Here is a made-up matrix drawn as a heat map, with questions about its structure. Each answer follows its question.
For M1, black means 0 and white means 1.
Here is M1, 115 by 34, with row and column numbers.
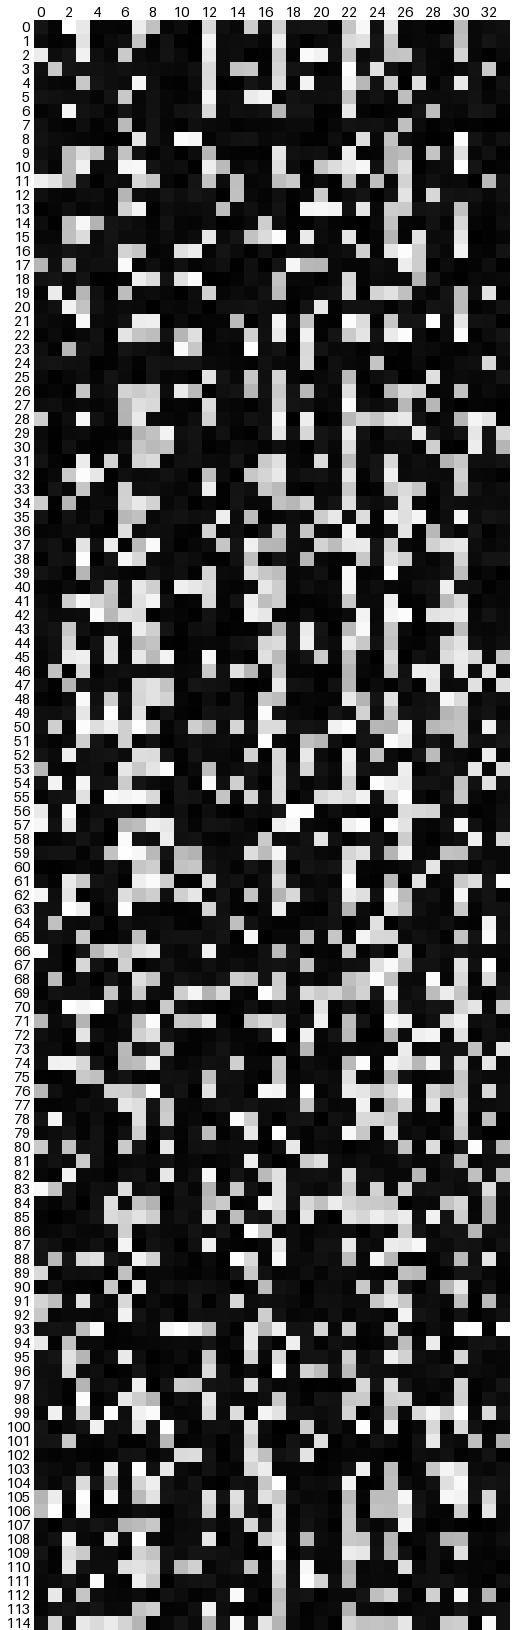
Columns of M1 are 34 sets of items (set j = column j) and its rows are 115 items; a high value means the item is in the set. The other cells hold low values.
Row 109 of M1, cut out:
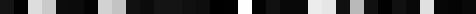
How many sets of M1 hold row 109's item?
9
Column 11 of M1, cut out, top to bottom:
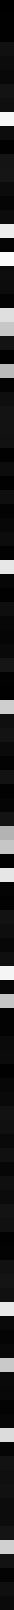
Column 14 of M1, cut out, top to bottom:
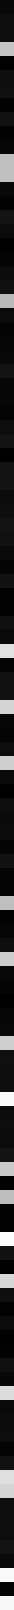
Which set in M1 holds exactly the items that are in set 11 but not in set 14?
10
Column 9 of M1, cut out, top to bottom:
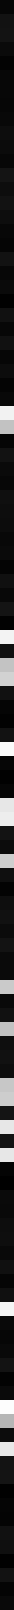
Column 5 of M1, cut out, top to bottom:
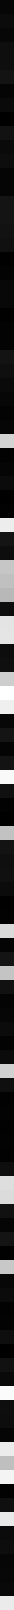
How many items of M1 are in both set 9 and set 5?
3
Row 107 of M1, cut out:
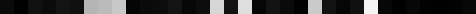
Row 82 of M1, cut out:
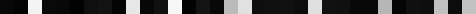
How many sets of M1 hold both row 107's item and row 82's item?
2
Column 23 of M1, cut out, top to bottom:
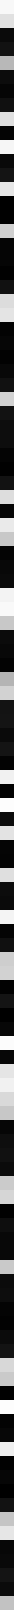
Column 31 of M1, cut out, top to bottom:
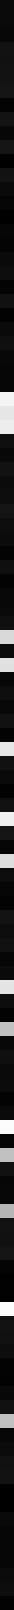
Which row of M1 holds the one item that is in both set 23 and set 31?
28
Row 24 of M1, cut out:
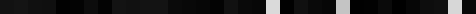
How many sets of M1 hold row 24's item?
3
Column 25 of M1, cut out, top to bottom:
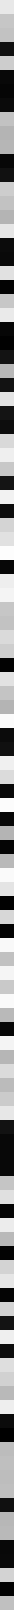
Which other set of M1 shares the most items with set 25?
30
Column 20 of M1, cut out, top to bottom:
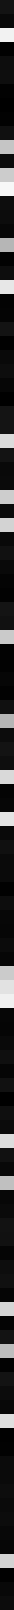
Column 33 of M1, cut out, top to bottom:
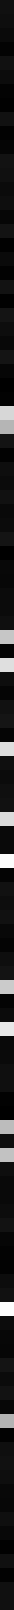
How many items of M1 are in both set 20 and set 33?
5
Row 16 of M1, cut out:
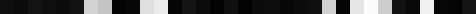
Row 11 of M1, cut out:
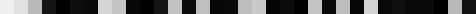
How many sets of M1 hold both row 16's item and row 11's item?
2
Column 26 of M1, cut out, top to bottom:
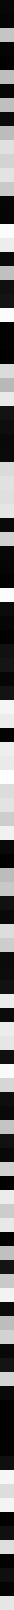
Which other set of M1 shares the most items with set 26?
6
